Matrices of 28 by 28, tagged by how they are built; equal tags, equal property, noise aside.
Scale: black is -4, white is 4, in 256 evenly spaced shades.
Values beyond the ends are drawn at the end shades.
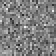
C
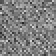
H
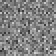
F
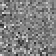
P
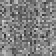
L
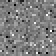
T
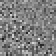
P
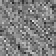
H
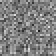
L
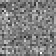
L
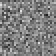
C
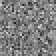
L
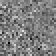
P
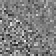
P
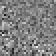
P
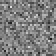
C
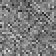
H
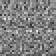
F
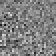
P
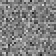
L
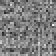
L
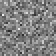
C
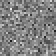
C
